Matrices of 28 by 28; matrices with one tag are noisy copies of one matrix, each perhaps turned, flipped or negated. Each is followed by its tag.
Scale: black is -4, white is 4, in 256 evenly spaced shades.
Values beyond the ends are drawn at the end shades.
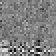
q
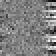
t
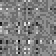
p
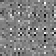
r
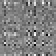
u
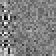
q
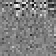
q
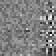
q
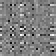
u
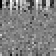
t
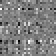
p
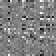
p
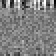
t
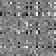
p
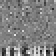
t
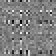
u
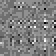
r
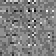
r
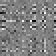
u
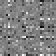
p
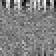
t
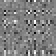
u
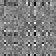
u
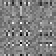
u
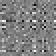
u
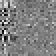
q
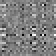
u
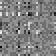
p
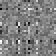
p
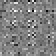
r
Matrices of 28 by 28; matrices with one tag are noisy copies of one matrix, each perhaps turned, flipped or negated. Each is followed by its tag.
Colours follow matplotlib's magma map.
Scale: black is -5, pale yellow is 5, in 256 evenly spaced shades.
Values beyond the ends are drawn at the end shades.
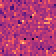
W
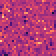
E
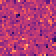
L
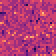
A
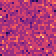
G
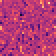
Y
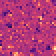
L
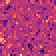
L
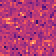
W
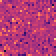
G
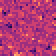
L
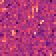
W
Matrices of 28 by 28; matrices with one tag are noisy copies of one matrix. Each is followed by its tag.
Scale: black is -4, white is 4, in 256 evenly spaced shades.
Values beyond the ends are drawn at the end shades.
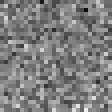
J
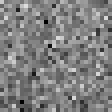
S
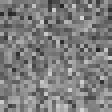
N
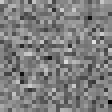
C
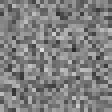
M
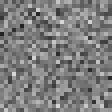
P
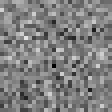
S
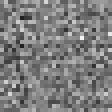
C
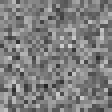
M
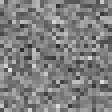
P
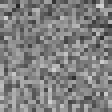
J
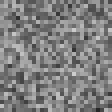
M
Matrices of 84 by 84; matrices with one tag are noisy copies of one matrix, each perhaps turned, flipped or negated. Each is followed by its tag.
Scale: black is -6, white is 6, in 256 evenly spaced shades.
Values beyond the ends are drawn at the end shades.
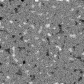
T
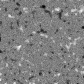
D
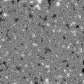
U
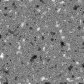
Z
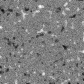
D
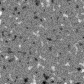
U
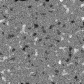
T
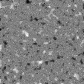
Z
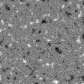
Z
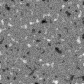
Z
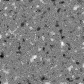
Z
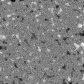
U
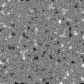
T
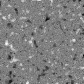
D
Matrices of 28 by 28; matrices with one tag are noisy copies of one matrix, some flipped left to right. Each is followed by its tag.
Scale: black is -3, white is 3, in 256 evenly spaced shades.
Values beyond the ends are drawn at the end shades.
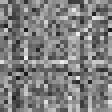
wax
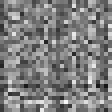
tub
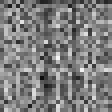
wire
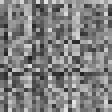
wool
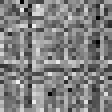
wax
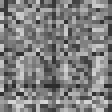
tub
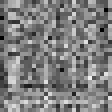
tub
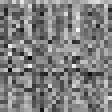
wool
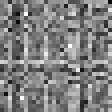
wax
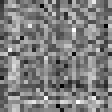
tub
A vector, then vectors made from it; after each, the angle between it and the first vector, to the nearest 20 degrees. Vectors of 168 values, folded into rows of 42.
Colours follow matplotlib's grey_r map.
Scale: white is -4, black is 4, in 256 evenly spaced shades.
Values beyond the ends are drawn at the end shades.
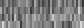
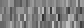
120 degrees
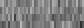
160 degrees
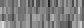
40 degrees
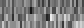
40 degrees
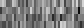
140 degrees
